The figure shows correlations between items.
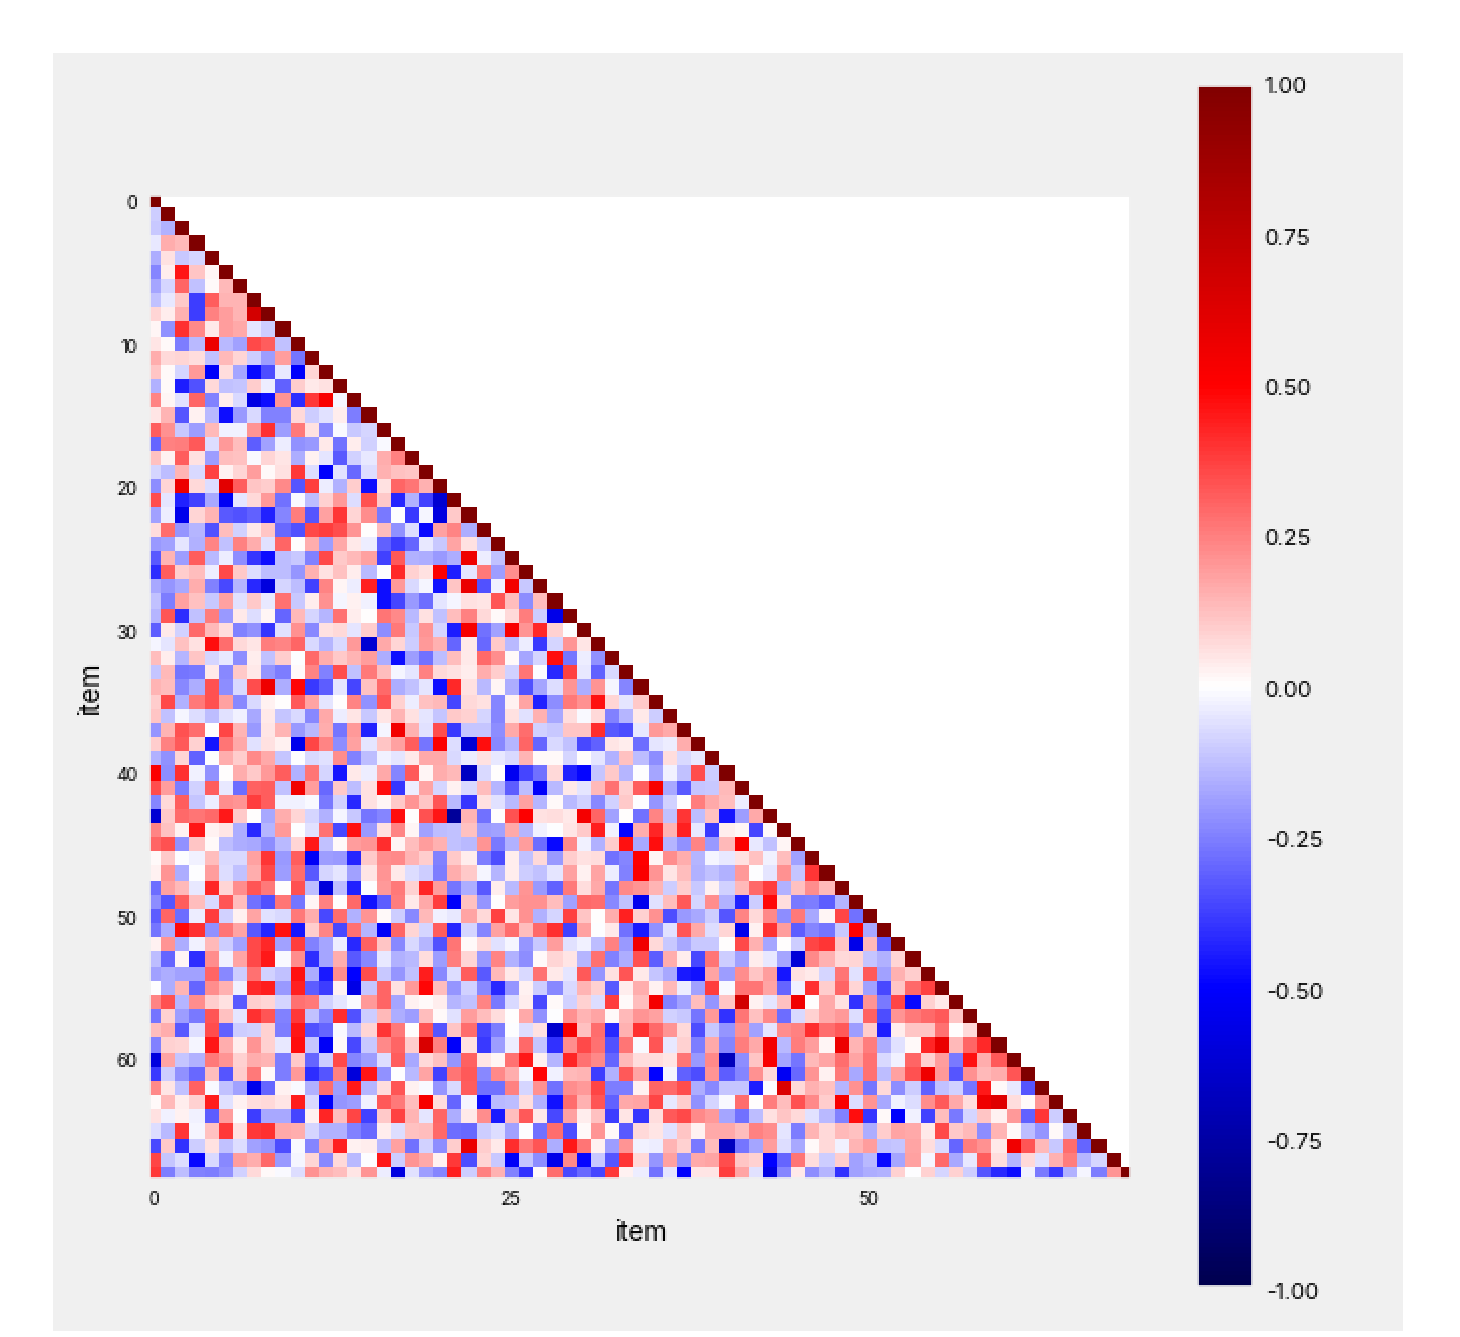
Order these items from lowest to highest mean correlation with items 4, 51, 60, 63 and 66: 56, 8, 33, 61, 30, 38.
38, 56, 8, 33, 61, 30
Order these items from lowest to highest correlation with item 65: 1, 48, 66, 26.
66, 1, 26, 48
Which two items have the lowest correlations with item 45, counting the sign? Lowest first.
53, 28
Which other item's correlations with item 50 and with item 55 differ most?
24
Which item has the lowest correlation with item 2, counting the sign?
22
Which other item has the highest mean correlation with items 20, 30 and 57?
43
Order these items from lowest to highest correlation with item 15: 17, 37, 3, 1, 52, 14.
37, 14, 17, 3, 1, 52
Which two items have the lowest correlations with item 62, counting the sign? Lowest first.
7, 42
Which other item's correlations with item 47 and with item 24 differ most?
46
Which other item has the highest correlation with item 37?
17
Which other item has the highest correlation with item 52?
34
